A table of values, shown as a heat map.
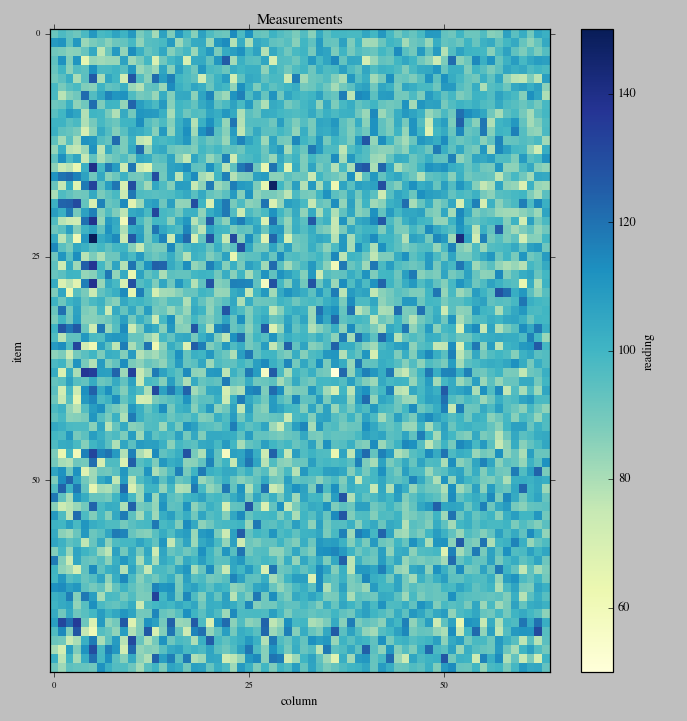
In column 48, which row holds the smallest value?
11
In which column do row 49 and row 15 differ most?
5
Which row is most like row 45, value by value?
64
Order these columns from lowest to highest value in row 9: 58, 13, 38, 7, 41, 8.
8, 7, 58, 38, 13, 41
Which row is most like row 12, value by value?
41
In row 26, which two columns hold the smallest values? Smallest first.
36, 1
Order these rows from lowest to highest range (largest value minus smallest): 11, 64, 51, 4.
4, 64, 11, 51
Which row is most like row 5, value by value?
22
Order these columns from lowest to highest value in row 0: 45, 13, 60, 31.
13, 31, 45, 60
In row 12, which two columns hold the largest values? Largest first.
40, 8
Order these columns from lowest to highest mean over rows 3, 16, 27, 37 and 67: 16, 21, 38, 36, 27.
16, 21, 38, 36, 27
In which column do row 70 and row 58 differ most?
50
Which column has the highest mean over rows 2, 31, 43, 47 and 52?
10
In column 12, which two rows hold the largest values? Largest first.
67, 35
